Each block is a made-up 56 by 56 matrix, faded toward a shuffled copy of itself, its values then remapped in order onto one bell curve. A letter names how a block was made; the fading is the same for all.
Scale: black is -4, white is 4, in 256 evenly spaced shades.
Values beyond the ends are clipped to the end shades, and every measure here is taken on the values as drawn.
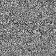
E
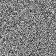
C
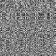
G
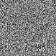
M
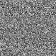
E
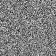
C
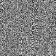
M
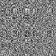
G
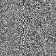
M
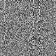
M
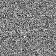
E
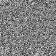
E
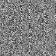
M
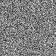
C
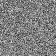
C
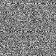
E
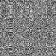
G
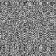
G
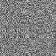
G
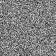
C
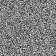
C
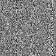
M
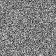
C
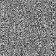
M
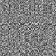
G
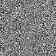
M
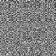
G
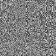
M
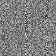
M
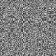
G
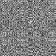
G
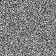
C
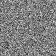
C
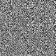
M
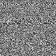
E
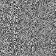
M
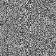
M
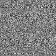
E
